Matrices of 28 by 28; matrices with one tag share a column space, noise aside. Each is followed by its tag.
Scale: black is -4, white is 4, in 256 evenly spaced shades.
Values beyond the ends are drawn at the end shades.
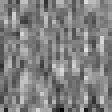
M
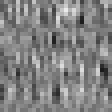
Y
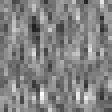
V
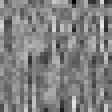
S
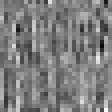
S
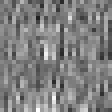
V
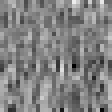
M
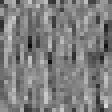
S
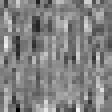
S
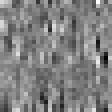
S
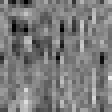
S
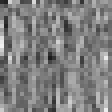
S
